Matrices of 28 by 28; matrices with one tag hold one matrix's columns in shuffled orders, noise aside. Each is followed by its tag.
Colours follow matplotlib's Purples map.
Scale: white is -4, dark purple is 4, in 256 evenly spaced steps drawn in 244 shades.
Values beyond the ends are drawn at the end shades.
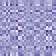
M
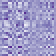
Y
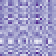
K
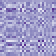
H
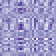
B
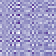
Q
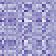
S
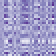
K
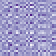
Q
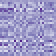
H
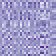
Y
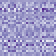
H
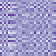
Q
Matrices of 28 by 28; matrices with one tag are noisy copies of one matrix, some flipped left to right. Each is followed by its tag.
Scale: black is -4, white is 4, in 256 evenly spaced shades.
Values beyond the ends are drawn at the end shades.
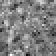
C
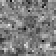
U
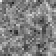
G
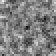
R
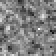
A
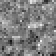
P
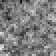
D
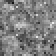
P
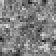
U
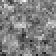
P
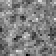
C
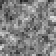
D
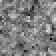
A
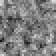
R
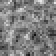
C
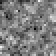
D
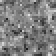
G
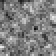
D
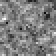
D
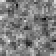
R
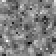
R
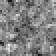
U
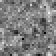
G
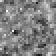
G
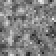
C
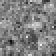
P
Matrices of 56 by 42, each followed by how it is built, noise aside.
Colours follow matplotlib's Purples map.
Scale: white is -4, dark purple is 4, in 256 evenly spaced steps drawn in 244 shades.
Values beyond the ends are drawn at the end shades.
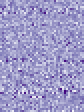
uneven rows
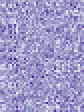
low rank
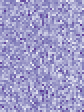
repeating rows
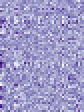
low rank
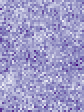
smooth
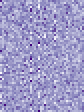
uneven columns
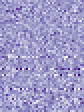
uneven rows
